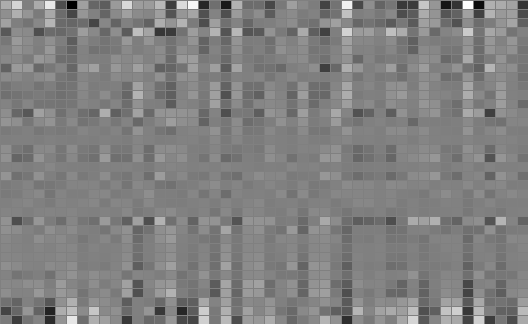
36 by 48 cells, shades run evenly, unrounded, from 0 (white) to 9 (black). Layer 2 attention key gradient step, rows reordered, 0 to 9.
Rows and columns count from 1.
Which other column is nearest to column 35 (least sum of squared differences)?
6
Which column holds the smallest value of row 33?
16
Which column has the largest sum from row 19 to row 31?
32
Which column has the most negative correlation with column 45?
10
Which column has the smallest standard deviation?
26
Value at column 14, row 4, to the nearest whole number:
3
